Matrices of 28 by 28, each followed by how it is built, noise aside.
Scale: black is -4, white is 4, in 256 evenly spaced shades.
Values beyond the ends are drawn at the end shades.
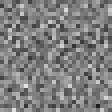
repeating columns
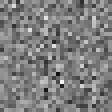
uneven columns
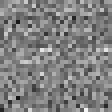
repeating columns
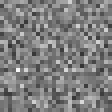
repeating columns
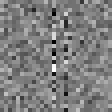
uneven columns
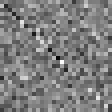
diagonal
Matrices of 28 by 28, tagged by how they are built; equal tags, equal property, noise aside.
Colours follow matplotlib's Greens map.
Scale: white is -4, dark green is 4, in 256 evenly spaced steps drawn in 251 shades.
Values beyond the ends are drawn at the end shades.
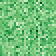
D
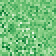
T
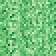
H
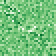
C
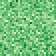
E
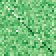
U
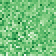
T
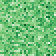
D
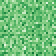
H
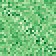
C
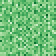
H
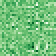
D
